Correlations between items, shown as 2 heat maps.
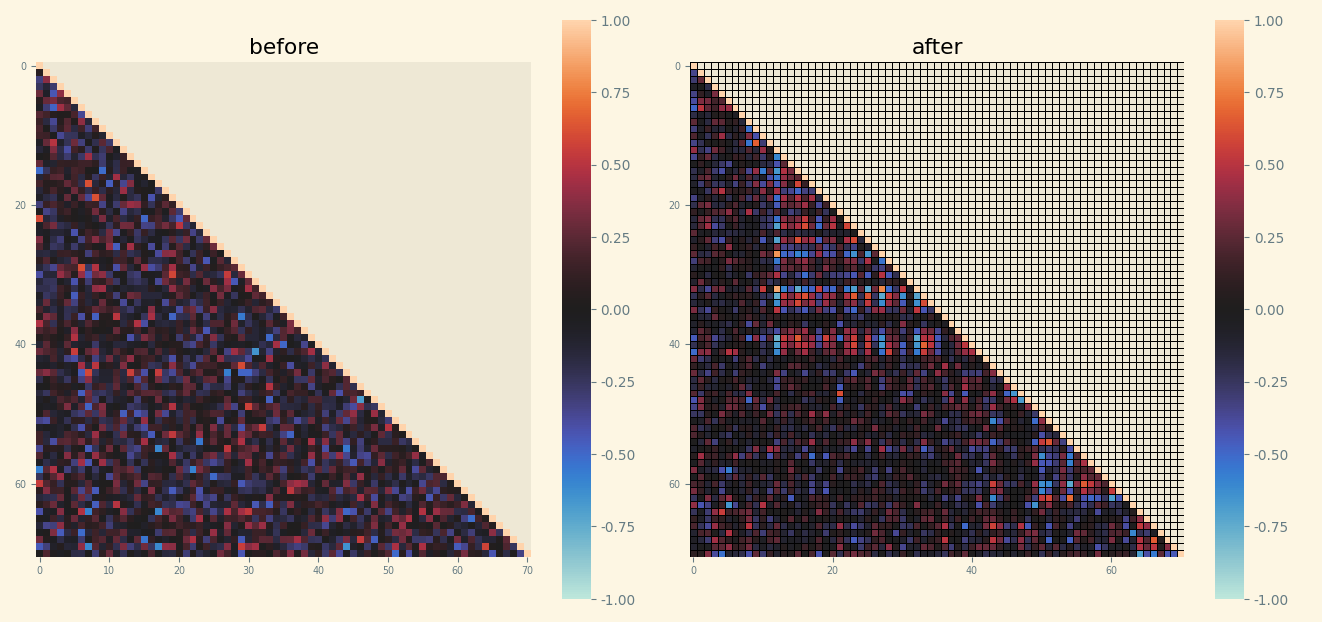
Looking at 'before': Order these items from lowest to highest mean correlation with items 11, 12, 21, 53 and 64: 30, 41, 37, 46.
37, 41, 46, 30
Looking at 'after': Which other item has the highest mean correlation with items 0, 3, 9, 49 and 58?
60
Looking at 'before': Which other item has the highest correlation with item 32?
52
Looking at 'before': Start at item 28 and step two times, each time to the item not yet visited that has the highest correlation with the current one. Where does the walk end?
5
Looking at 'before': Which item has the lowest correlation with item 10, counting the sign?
17
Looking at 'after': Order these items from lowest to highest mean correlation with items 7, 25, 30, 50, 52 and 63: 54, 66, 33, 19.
66, 33, 19, 54
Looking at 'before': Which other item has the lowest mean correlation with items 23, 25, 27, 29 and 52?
62
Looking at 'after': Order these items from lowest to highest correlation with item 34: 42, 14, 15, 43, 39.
42, 43, 14, 39, 15
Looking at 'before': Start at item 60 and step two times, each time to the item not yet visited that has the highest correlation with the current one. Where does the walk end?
22
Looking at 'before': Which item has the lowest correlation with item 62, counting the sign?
65
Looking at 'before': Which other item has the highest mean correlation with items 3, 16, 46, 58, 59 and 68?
11
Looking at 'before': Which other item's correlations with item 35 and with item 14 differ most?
20
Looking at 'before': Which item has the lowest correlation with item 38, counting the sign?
24
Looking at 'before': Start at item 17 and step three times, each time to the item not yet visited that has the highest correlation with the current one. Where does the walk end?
13
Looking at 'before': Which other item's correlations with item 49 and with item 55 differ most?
46
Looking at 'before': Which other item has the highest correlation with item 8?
19
